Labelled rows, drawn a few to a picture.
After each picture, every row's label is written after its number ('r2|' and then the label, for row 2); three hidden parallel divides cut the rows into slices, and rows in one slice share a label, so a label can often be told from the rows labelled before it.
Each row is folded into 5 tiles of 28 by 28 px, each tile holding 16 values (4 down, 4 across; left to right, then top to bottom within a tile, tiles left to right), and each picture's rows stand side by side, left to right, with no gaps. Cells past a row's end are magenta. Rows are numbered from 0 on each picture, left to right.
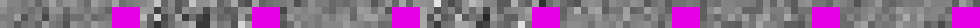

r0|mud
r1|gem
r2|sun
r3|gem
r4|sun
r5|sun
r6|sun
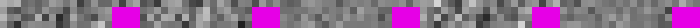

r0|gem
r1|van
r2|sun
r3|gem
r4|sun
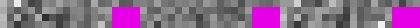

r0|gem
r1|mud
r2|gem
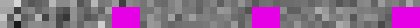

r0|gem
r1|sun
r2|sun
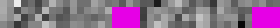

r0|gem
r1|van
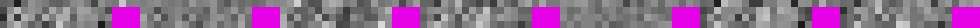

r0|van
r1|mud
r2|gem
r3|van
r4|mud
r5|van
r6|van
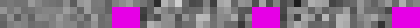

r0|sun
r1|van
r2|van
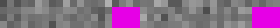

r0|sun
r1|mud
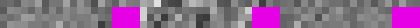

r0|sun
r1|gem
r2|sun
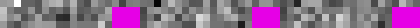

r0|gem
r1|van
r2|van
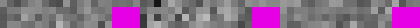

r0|sun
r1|van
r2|mud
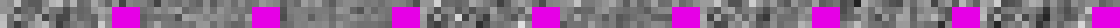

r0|gem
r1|sun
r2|sun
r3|gem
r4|mud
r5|gem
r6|van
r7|gem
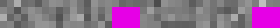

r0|mud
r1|sun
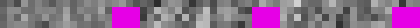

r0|sun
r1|van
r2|gem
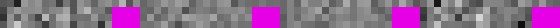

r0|van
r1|sun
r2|sun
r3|van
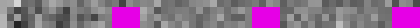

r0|gem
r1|mud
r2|sun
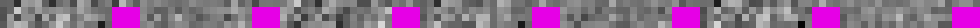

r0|van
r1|mud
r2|gem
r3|van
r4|mud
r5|van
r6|sun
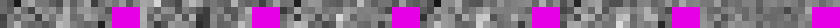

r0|van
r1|gem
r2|van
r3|van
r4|van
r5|mud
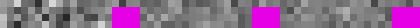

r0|gem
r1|sun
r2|sun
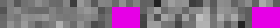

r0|sun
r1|van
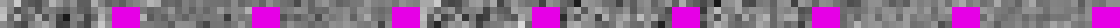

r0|gem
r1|mud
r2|sun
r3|gem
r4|van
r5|van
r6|sun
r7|mud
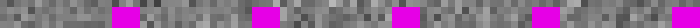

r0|sun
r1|sun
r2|mud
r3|sun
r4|mud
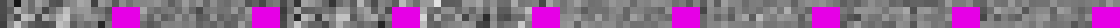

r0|van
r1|mud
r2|van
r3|gem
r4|mud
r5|sun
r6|sun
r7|sun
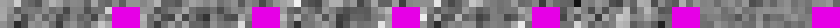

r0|gem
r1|gem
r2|gem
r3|gem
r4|van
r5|sun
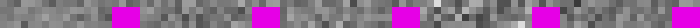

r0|sun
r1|mud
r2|sun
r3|gem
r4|sun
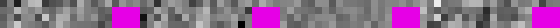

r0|van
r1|van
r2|mud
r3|gem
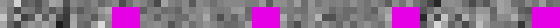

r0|gem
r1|sun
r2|mud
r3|van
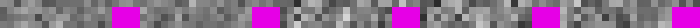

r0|sun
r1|mud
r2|van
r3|van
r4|gem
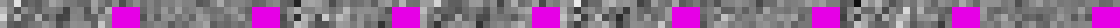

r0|gem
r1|sun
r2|van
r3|gem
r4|gem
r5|sun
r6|van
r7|mud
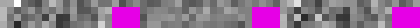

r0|gem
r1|sun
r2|gem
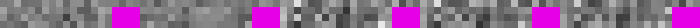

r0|mud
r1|sun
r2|gem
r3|gem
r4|gem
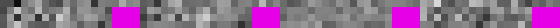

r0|van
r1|van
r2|sun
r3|gem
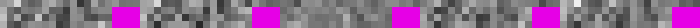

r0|gem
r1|gem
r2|sun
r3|gem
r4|gem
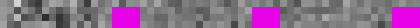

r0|gem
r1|mud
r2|sun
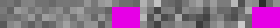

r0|sun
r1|gem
